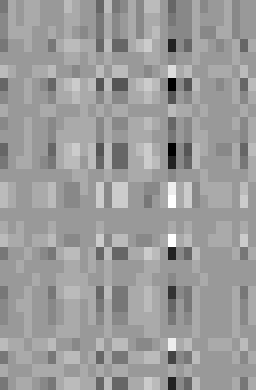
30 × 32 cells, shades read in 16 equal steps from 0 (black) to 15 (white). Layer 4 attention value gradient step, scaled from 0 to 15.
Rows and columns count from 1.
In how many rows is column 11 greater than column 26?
7
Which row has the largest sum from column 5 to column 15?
15
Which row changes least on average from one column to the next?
17
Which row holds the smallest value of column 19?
16
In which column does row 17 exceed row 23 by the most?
22
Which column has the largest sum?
19
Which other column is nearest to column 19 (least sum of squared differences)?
10
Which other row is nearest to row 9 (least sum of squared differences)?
29
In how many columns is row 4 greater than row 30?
3
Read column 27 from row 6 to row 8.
10 9 9
